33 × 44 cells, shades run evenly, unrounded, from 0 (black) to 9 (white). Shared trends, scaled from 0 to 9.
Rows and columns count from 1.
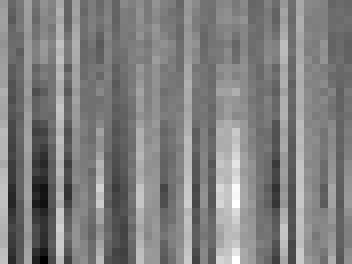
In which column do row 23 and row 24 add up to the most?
30
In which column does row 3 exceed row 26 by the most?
6
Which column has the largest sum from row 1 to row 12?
8
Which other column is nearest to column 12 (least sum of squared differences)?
17
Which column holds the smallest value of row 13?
2
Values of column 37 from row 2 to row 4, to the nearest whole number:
4 4 4
